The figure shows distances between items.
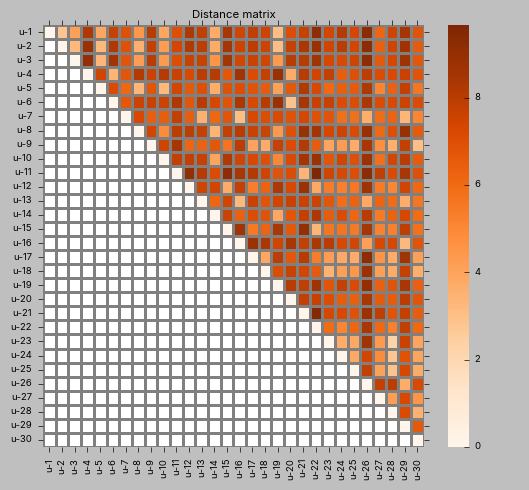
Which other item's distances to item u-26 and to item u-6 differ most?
u-20
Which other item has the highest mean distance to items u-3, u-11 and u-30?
u-26
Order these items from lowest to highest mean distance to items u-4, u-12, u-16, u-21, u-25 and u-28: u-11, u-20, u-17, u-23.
u-23, u-17, u-20, u-11
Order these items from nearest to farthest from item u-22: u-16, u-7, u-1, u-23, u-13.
u-23, u-7, u-13, u-16, u-1
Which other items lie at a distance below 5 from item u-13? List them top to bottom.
u-7, u-16, u-26, u-29
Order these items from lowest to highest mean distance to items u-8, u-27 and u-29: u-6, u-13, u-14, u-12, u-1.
u-14, u-13, u-1, u-12, u-6
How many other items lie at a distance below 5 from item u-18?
8
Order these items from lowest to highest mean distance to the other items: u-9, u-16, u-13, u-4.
u-9, u-13, u-16, u-4
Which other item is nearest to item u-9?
u-30
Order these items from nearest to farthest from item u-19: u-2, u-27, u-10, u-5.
u-2, u-5, u-10, u-27
